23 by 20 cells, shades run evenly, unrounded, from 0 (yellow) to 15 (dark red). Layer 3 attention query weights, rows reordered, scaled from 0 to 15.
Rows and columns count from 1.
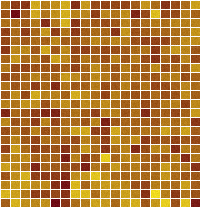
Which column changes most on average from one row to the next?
5
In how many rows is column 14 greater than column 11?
12
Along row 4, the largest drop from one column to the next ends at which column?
13
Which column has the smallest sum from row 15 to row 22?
2
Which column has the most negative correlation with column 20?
17
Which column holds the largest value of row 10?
6
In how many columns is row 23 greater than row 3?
6
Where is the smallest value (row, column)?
22, 16
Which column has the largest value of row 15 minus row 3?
7
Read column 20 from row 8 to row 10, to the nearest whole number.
5 9 8
